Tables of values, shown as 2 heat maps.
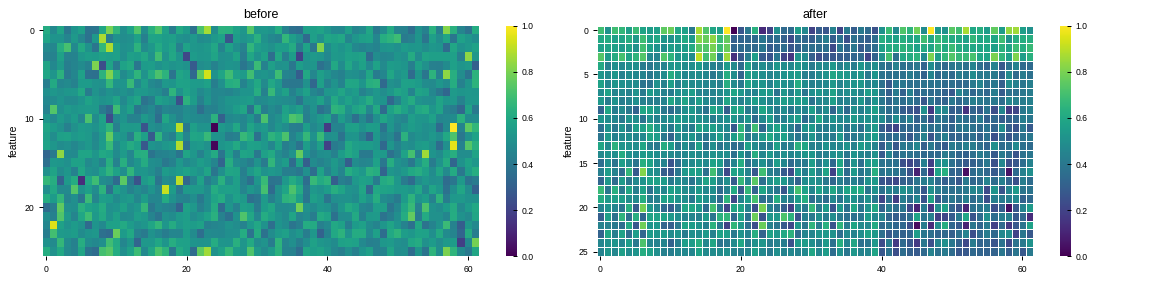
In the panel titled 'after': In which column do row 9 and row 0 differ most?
47
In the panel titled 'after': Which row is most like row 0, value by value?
3
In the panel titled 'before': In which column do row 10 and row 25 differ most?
9
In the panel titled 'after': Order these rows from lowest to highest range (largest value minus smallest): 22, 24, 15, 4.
4, 15, 24, 22
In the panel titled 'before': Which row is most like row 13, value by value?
11
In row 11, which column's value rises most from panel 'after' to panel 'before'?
58
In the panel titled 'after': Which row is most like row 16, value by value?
20
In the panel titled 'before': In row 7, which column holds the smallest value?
57
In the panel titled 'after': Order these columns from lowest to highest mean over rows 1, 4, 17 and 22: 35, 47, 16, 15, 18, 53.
35, 47, 53, 18, 15, 16
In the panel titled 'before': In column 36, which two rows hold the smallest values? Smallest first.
3, 5
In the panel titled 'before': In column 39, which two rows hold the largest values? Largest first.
2, 12
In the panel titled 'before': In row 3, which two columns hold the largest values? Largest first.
60, 16
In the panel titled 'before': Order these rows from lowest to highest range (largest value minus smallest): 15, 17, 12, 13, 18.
15, 12, 18, 17, 13
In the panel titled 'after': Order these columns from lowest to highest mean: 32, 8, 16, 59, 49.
59, 49, 32, 8, 16
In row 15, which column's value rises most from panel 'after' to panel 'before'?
47
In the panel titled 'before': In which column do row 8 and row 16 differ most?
19
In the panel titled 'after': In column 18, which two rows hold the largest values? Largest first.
0, 3
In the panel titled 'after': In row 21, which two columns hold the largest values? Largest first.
22, 26
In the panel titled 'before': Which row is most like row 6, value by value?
16
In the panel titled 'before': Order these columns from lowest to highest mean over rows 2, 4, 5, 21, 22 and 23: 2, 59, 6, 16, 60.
59, 6, 60, 16, 2
